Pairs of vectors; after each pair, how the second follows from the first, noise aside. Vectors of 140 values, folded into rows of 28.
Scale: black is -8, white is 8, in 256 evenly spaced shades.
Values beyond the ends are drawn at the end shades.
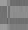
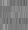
partly zeroed.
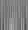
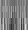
negated, scaled up.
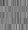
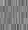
negated.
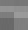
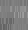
partly zeroed.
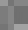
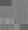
reversed, negated, partly zeroed.
